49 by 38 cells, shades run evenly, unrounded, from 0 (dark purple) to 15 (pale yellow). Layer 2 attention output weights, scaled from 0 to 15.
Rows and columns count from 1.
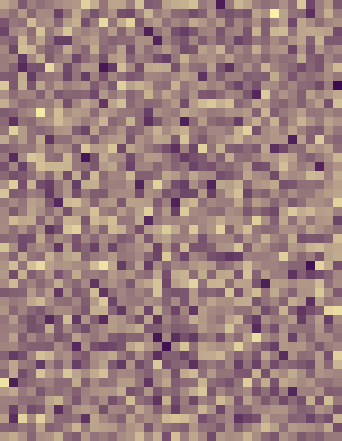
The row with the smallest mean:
41
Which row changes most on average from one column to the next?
36
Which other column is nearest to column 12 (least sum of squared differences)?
4
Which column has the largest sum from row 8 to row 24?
38
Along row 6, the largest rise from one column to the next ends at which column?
3
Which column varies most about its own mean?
18
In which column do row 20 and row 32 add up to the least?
30
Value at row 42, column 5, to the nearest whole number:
12
